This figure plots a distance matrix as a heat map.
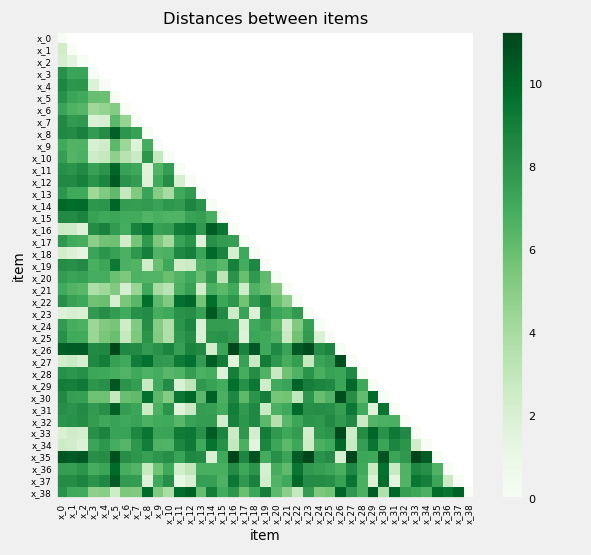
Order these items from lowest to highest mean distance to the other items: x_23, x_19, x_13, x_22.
x_13, x_19, x_23, x_22
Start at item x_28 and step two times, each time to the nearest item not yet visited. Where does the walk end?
x_32
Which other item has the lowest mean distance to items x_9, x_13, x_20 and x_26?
x_21
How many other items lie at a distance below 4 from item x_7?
4
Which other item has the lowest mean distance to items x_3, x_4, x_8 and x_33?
x_9
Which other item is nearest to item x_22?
x_5
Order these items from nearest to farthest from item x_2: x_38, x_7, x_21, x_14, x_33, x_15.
x_33, x_21, x_38, x_7, x_15, x_14
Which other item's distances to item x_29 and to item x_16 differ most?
x_27
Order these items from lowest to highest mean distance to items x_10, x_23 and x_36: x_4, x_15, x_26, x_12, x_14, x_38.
x_4, x_12, x_38, x_15, x_14, x_26
